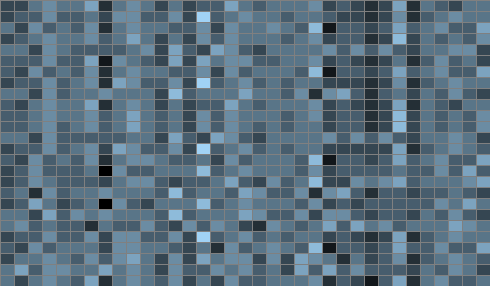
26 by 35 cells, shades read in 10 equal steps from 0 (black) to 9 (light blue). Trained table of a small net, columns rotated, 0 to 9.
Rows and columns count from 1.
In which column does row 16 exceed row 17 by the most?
15
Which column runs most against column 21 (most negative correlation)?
22
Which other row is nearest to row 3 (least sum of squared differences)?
7
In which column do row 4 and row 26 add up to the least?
27
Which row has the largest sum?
25
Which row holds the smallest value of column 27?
26
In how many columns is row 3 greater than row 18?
17
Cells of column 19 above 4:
12
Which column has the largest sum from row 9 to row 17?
29
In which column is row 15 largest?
23
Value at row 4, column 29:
8
